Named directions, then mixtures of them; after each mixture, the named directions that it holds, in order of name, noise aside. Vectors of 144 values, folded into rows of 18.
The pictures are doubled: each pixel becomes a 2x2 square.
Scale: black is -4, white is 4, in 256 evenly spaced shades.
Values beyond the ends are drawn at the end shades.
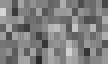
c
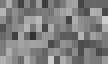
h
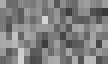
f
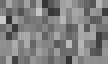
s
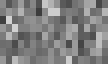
s.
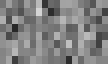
s.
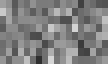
c, h, s.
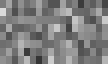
c, h.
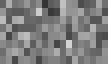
c, s.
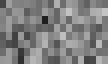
f.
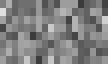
c, h.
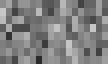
c, s.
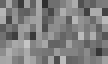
h, s.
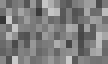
s.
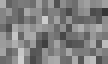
f.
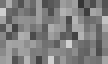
c, h, s.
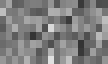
c, h, s.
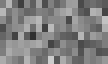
h.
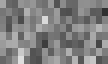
f.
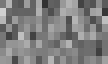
c, h, s.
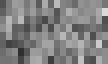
f, h.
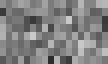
h, s.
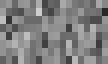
c, f, s.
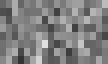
c, f, s.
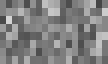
s.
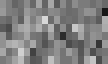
f, h.
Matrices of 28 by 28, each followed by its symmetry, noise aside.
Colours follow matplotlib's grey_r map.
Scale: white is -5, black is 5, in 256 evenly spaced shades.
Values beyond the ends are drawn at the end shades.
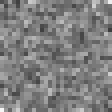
same after a half turn.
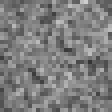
symmetric across the other diagonal.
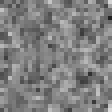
mirrored top to bottom.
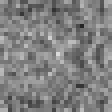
mirrored top to bottom.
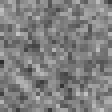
symmetric across the other diagonal.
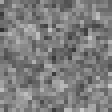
no symmetry.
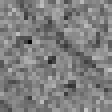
symmetric across the other diagonal.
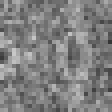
mirrored top to bottom.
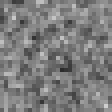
symmetric.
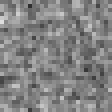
no symmetry.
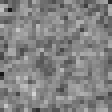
symmetric across the other diagonal.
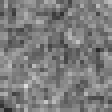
symmetric across the other diagonal.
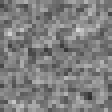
no symmetry.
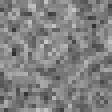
symmetric.
